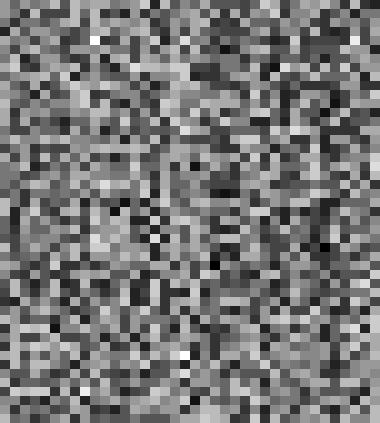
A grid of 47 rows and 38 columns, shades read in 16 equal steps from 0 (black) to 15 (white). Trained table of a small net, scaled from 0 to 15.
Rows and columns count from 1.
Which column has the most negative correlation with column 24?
15
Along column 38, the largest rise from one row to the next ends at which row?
11
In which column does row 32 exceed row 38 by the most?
9
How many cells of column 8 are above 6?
29
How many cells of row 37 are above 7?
19
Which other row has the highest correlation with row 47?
18
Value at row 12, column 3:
5
